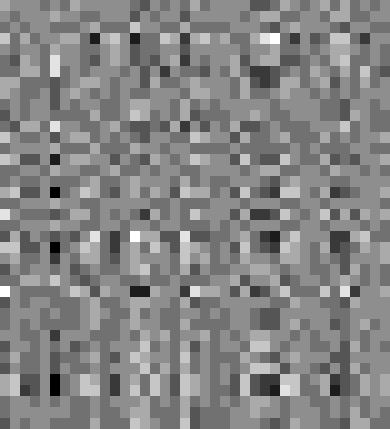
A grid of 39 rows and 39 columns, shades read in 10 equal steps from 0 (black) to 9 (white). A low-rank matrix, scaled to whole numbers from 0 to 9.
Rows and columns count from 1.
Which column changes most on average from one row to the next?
6
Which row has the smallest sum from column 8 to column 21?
12
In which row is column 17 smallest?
7
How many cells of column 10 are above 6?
2
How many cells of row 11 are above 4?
18
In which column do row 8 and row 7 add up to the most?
37
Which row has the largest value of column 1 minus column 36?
27
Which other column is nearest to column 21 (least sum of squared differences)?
17
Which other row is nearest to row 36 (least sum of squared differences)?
35
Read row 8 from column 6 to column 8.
3 4 5
